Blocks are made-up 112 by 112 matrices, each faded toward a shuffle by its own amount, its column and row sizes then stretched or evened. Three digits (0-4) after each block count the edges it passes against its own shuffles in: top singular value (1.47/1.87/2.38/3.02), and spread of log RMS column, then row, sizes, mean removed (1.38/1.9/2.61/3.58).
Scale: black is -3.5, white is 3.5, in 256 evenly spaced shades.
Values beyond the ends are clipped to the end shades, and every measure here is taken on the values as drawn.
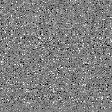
2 0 2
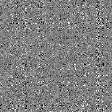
1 3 3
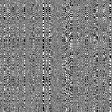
4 4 2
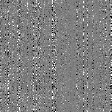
2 4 0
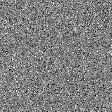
0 1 1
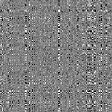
4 4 3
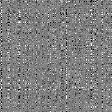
3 4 3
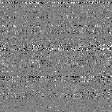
2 2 4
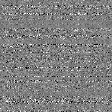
0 1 4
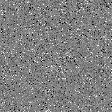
1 1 1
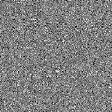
2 1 2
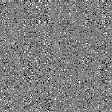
2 3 1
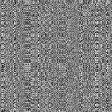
4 4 0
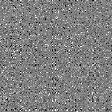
3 2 2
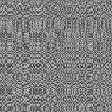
4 1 3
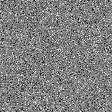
0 1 0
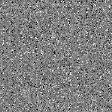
0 3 1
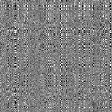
4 4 3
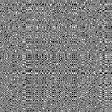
4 2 3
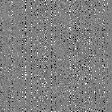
1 4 2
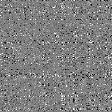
2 2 3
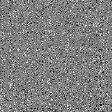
0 3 2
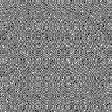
4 0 1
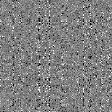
3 3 1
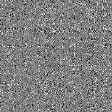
1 3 2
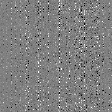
1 4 1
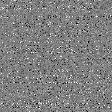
0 1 3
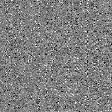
2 2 0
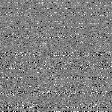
2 0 4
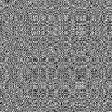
4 0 1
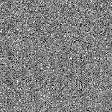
1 1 1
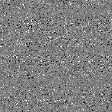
1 1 3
